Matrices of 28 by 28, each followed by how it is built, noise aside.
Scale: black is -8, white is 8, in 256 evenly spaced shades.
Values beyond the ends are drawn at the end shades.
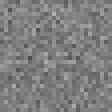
repeating columns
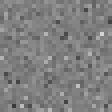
sparse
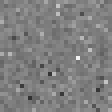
sparse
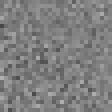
lower triangular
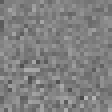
lower triangular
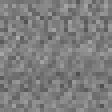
repeating columns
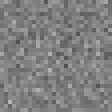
repeating columns
